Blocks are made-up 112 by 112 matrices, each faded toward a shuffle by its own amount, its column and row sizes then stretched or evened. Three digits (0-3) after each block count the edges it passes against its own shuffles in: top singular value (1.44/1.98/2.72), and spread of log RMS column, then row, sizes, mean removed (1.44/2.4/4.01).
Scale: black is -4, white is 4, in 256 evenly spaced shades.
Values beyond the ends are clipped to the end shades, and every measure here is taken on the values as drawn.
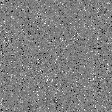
0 1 0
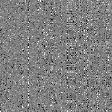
2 2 0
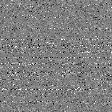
0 0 2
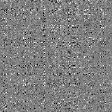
1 2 2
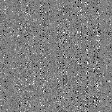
0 2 1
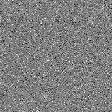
2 0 0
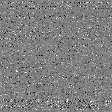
1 0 2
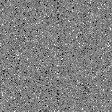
1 1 0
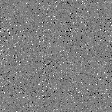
0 1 1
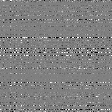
2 1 3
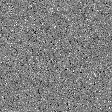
0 0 0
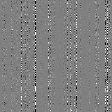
3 3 0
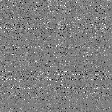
1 1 2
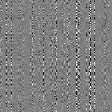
3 3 0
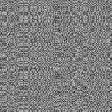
3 1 1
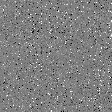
0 1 0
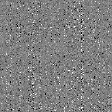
1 2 1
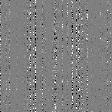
2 3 1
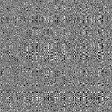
3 2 2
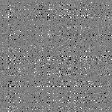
2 2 2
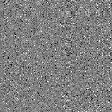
2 1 0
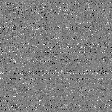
1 0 2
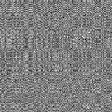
3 0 2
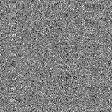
2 1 0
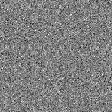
2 0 0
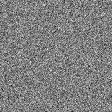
1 0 0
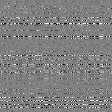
3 0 3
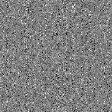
1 2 0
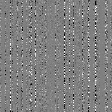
2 3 0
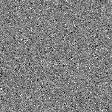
1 1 0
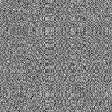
3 1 0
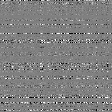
1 1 3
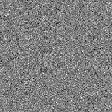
2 0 0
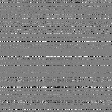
3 0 3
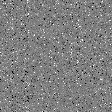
0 1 0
